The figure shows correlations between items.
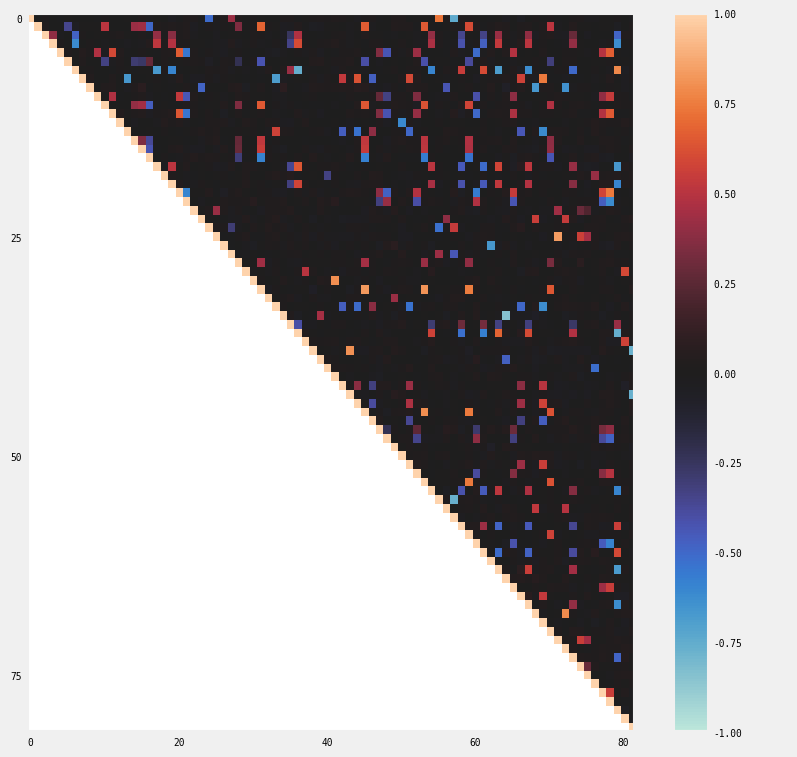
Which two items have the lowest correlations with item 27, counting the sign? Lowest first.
57, 24
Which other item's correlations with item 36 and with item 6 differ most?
79
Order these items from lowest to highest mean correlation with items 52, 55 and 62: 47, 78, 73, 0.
73, 47, 78, 0
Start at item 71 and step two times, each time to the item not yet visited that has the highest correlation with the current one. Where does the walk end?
74
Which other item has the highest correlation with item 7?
69
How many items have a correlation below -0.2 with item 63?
5
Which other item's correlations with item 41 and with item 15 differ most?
30
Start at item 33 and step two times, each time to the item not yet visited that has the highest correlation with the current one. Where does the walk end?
46
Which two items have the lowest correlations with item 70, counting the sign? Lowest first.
16, 5
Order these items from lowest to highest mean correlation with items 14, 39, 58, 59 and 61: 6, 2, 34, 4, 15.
2, 4, 34, 15, 6
